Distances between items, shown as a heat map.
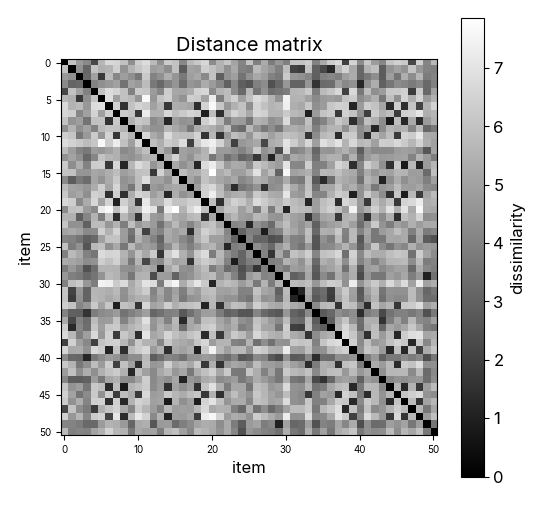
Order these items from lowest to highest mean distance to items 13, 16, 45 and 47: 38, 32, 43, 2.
43, 2, 38, 32
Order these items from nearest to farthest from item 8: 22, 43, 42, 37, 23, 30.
22, 43, 23, 42, 37, 30
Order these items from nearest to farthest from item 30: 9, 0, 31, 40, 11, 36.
0, 40, 9, 31, 36, 11
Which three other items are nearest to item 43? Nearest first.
16, 35, 34
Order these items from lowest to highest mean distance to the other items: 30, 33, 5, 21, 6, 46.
21, 46, 33, 6, 5, 30
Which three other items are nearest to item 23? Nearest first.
27, 17, 11
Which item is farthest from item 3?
11
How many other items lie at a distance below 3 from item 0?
3
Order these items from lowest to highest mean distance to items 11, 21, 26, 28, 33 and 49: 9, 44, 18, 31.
9, 31, 44, 18
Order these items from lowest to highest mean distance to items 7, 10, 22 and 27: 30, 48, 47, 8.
8, 47, 30, 48
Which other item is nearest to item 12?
15
